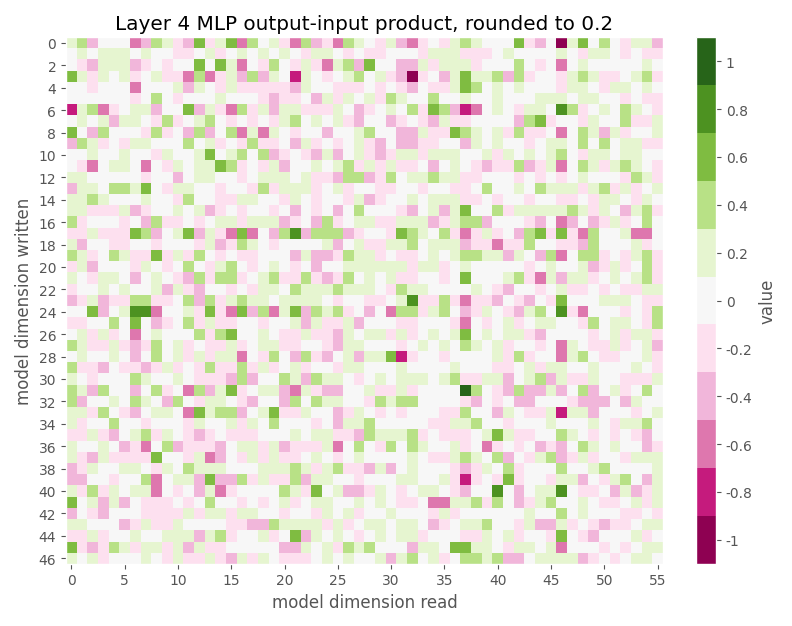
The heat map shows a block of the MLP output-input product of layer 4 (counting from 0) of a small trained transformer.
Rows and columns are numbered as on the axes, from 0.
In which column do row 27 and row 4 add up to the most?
37
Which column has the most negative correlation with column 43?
15
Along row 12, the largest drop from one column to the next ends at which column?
28
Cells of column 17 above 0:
12
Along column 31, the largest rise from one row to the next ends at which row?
29
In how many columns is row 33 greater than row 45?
18
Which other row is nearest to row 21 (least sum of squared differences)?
26
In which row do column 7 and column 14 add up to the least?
36
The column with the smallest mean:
25
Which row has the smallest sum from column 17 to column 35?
4
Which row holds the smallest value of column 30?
24
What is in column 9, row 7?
0.4
